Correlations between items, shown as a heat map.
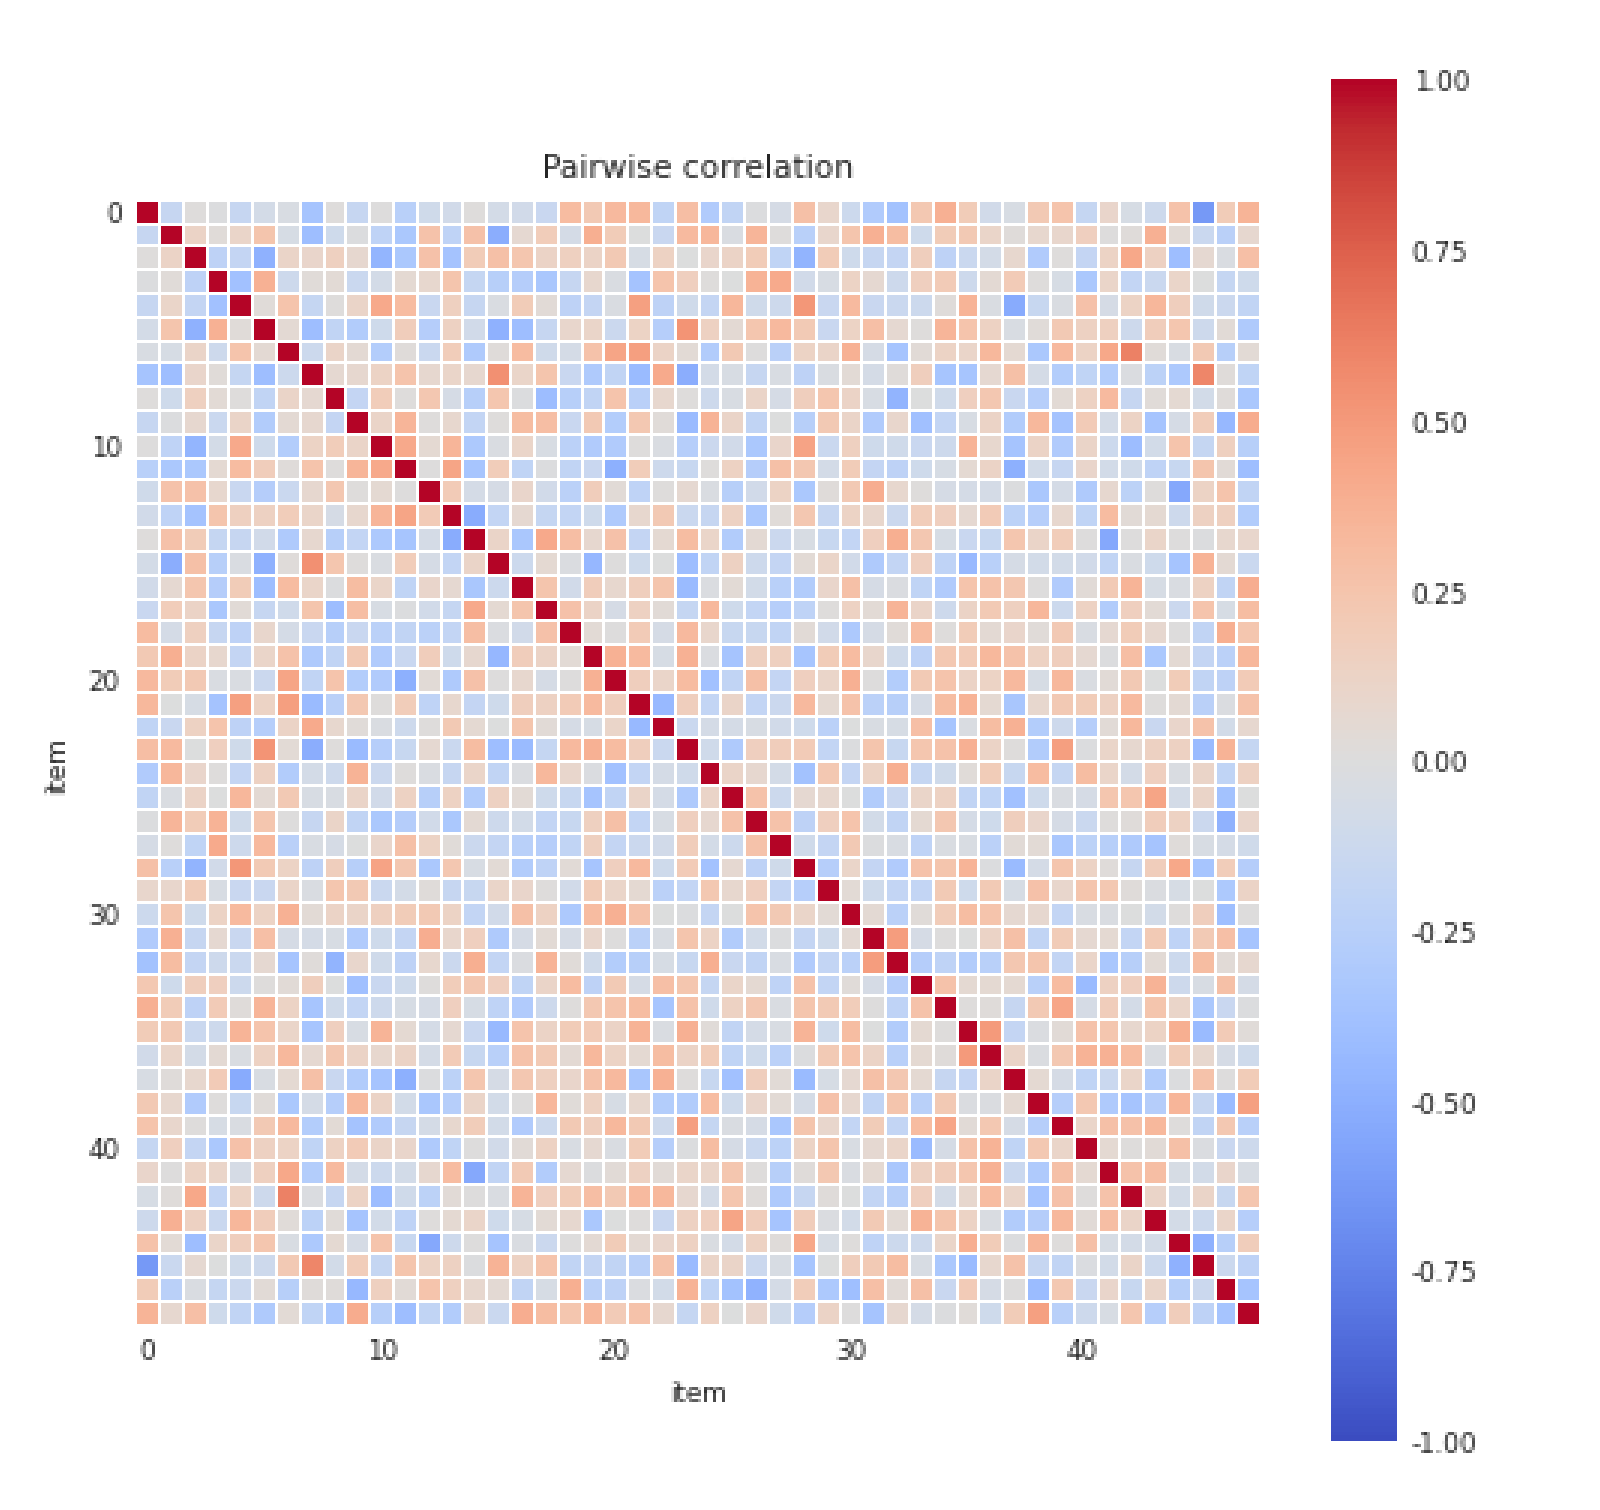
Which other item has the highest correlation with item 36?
35
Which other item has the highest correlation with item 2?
42
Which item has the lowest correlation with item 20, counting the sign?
11
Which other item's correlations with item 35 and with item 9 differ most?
23
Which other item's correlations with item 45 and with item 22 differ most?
44
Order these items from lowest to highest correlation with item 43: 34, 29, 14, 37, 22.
37, 22, 29, 14, 34
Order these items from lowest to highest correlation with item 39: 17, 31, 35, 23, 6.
17, 35, 31, 6, 23
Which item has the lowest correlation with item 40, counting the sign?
33
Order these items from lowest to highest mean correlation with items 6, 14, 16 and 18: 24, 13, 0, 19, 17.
13, 24, 0, 19, 17
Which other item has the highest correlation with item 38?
47
